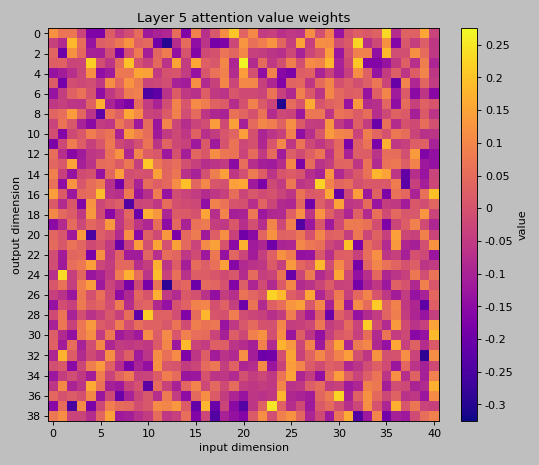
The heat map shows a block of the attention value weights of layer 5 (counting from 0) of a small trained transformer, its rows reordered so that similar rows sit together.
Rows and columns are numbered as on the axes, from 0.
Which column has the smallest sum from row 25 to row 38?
39
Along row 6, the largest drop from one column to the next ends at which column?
10
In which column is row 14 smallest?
37
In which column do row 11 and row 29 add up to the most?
33
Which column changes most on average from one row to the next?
8
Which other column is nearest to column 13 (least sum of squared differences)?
16
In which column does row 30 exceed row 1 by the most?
12
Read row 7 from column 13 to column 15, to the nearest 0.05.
0.1 0 0.1
